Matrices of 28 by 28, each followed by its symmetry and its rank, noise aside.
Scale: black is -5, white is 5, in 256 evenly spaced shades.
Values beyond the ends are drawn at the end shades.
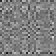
no symmetry, rank three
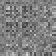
symmetric, rank three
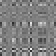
no symmetry, rank one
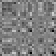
symmetric, rank two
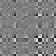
symmetric, rank one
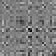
symmetric, rank three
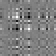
symmetric, rank one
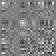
symmetric, rank two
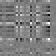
no symmetry, rank one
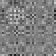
symmetric, rank two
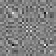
symmetric, rank three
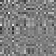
no symmetry, rank three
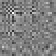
symmetric, rank three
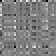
no symmetry, rank two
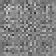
symmetric, rank three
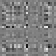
antisymmetric, rank two
